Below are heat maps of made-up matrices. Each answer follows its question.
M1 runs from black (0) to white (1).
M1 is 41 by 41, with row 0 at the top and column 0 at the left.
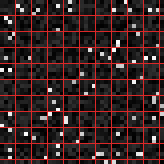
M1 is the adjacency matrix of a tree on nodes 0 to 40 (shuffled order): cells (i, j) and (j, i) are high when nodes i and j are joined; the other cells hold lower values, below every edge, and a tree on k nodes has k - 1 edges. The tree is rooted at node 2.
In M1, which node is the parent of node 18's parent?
33
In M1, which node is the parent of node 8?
34
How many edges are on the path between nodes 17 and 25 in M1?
6
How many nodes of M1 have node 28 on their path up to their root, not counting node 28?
4
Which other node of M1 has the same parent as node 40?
12
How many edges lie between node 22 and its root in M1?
3
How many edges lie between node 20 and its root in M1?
5
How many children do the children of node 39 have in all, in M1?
2
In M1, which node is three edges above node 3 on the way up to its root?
38
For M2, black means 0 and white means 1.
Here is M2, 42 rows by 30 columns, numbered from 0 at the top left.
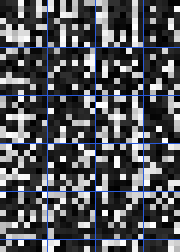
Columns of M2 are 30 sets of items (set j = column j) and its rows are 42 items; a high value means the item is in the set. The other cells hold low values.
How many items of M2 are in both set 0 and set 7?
5
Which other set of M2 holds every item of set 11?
22
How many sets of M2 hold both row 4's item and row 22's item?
5
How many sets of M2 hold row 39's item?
9
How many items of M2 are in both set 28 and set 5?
3
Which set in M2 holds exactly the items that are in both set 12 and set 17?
6
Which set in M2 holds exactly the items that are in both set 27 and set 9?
21
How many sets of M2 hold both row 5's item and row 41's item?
4
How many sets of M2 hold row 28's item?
6
